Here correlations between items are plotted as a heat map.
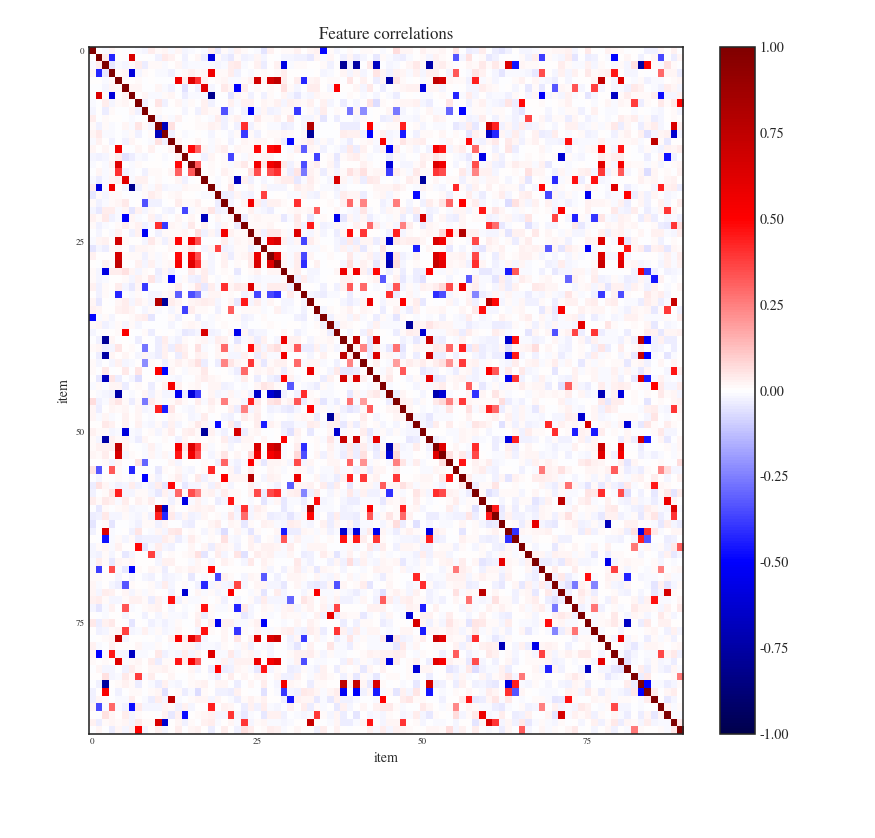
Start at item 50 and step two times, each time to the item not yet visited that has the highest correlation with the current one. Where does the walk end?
70
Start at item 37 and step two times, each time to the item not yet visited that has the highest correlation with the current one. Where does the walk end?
5
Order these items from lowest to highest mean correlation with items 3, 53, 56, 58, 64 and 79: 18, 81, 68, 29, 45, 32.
45, 32, 81, 29, 68, 18
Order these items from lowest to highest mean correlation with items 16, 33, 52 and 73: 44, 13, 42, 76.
44, 76, 42, 13
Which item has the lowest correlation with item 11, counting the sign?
33
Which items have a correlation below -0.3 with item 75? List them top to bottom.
19, 26, 81
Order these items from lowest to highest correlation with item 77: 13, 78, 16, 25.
78, 16, 13, 25
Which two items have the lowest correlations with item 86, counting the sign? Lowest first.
6, 1
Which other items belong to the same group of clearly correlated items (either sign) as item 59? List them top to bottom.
14, 21, 34, 71, 87
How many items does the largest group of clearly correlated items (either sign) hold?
14
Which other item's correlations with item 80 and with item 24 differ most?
56
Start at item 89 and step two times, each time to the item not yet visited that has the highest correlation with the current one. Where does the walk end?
65
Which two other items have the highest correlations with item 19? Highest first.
81, 26
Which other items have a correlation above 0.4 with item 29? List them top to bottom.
38, 40, 43, 51, 83
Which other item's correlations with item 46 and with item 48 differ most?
36
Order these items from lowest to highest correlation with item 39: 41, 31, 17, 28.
17, 28, 41, 31
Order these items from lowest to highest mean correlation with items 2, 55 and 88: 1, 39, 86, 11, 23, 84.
11, 1, 39, 86, 23, 84
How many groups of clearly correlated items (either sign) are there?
14
